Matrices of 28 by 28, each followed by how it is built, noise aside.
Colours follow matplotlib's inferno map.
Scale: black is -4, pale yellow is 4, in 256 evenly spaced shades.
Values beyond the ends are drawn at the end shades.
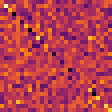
diagonal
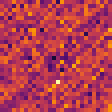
Hankel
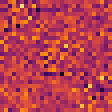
block diagonal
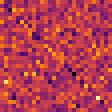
diagonal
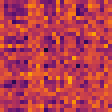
blocks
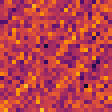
Hankel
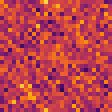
Toeplitz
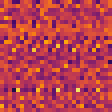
repeating columns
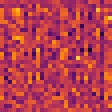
blocks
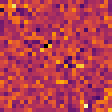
block diagonal
